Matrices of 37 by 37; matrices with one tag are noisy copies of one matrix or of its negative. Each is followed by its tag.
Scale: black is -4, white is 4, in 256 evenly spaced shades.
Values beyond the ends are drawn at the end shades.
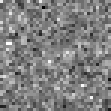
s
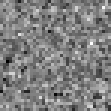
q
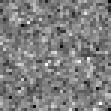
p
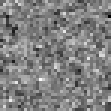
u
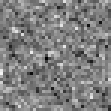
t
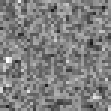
q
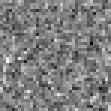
q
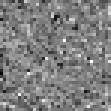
t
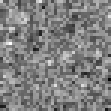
s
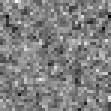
u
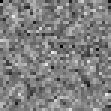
p
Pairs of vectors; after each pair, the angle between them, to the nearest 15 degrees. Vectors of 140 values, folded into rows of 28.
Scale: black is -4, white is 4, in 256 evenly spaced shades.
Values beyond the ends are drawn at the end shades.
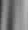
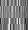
105 degrees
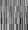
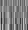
30 degrees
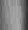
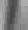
135 degrees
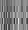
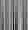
105 degrees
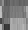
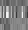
75 degrees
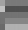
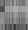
150 degrees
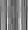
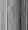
120 degrees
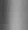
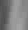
15 degrees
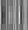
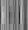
165 degrees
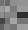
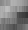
60 degrees
